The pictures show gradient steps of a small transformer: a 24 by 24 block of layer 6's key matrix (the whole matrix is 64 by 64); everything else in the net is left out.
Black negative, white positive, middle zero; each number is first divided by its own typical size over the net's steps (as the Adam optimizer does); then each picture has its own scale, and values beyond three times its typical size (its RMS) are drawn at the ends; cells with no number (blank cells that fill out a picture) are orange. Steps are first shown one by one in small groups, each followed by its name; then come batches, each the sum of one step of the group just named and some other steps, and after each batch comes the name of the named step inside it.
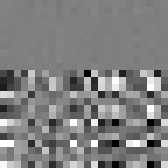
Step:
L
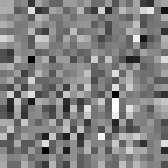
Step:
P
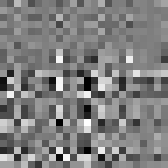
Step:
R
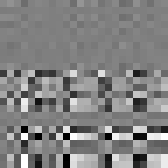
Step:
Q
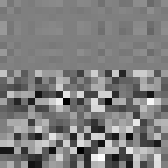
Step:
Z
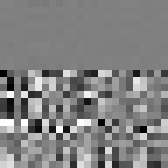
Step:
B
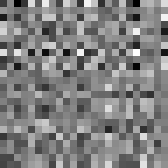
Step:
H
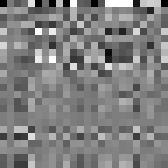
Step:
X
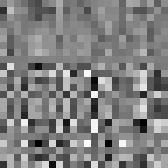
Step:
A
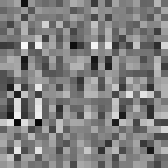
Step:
B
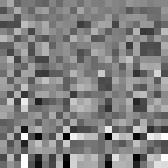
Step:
Q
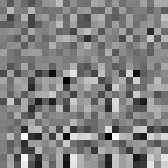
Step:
Q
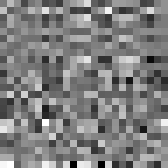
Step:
B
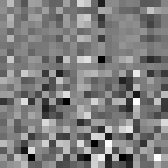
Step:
Z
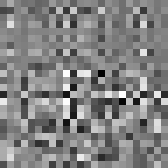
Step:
A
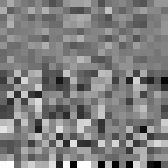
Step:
B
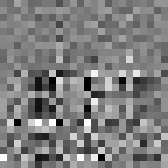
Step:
R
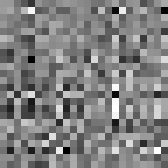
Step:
P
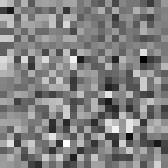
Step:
Z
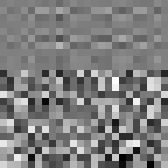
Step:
L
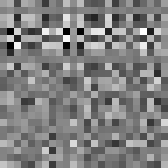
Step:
L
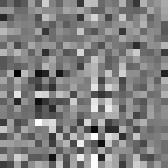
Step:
H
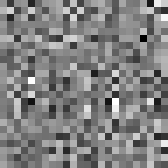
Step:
P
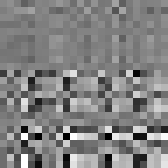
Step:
Q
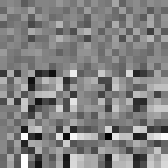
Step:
Q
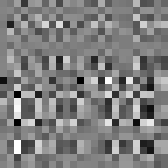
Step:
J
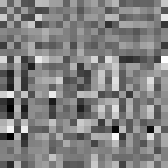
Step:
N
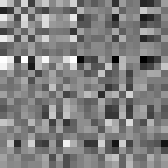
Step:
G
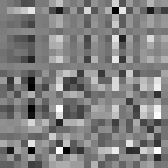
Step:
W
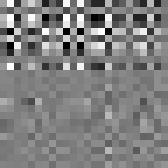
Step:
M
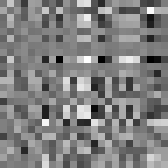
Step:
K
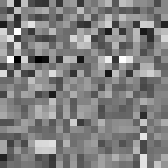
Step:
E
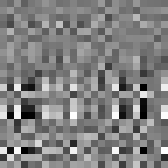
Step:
J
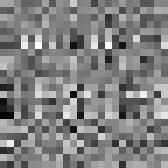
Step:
G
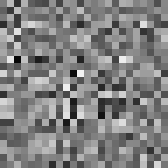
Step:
E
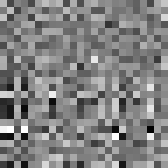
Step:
N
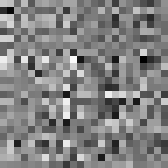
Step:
G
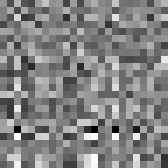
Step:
N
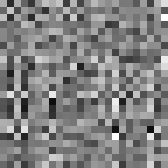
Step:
N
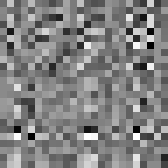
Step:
M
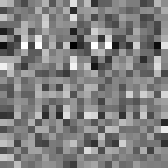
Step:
G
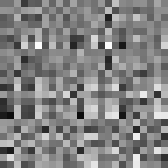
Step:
W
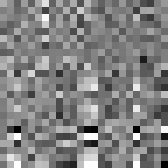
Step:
G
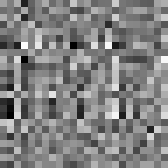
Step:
N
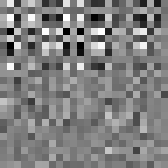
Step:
M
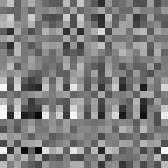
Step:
M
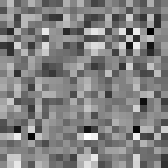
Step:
M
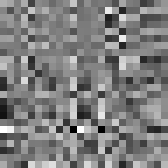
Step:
G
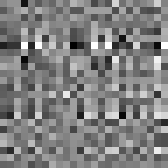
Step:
W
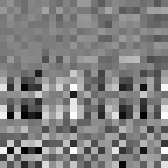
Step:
K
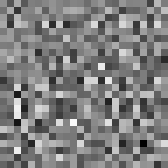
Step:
J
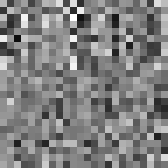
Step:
G
